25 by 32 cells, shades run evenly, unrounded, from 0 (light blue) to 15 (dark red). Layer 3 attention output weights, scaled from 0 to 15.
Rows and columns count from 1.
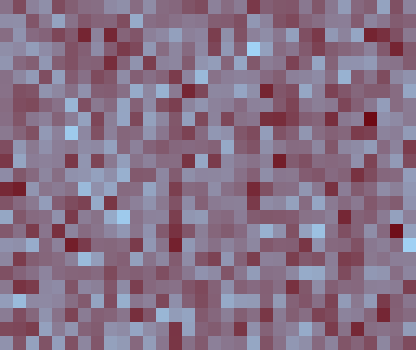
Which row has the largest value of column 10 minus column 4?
4
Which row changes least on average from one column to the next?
20
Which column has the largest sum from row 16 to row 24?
14
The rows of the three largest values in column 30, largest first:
23, 3, 22
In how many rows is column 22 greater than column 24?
14
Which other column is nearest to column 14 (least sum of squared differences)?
28
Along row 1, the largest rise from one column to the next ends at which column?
31
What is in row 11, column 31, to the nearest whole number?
6
